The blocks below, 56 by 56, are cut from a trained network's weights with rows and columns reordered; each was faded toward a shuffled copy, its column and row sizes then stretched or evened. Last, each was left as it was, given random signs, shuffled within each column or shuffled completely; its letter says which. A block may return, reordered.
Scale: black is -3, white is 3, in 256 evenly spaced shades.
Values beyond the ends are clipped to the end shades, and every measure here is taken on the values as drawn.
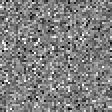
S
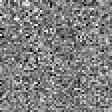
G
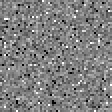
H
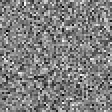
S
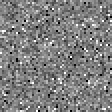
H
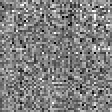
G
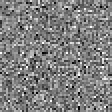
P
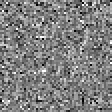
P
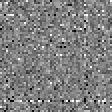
P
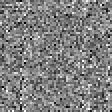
S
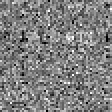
G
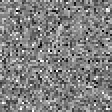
P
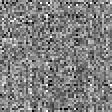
G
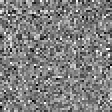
G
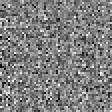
P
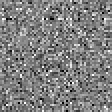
G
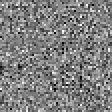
P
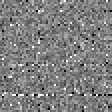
G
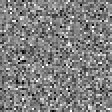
S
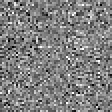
G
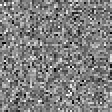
P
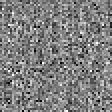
G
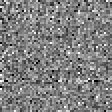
P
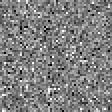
S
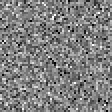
H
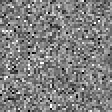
S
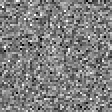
H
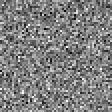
H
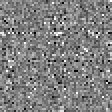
P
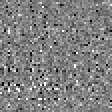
G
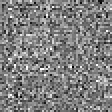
G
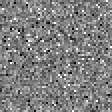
H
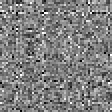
G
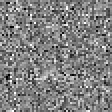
P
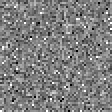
H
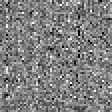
S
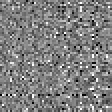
G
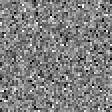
H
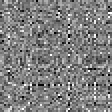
G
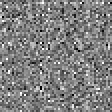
G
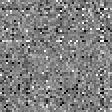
G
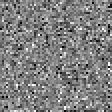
P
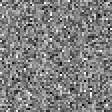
S
